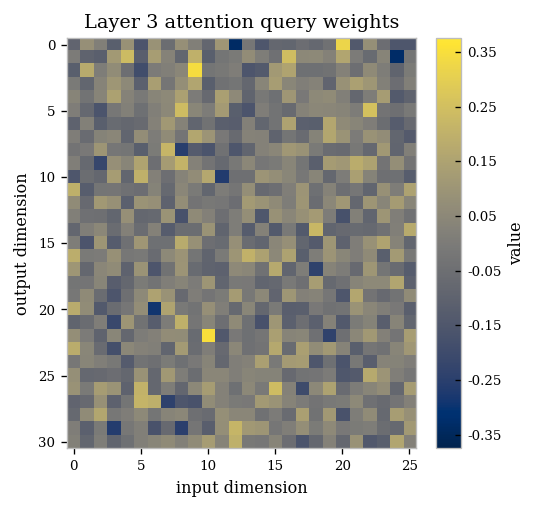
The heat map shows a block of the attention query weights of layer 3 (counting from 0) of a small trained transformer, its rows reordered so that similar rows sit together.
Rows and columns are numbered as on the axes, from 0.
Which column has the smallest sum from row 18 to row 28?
20
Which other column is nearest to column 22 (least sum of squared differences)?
8
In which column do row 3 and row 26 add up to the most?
15
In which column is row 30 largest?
12
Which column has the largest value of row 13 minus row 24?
18
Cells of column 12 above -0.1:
27
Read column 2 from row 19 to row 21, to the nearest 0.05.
-0.05 -0.15 0
